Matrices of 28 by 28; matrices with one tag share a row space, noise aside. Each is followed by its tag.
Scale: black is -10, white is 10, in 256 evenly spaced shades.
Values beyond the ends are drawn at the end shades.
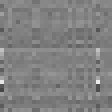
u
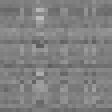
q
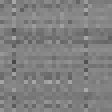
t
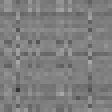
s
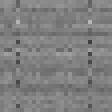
s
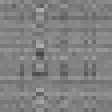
q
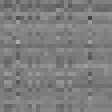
s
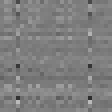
s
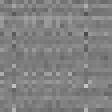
t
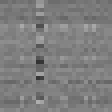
q
